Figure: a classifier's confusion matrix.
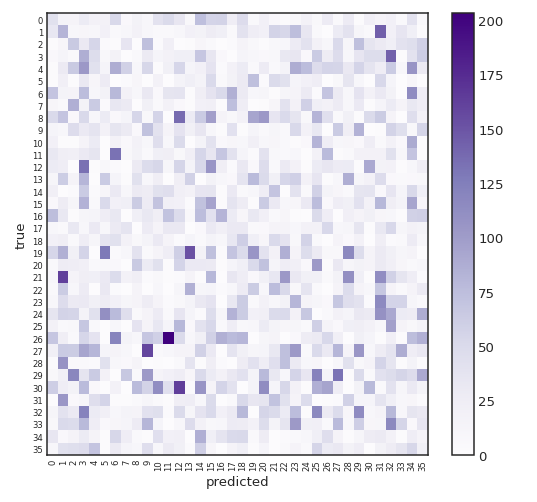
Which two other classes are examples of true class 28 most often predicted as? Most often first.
1, 22
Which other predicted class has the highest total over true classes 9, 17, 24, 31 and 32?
29
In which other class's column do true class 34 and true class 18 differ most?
14
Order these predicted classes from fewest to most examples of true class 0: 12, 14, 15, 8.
8, 12, 15, 14
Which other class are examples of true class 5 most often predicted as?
19
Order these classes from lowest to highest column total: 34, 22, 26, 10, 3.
26, 10, 22, 34, 3
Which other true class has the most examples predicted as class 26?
30
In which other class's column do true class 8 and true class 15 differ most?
12
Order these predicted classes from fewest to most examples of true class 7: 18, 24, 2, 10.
10, 18, 24, 2
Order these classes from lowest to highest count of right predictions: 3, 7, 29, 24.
7, 29, 24, 3
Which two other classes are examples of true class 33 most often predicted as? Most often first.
32, 23
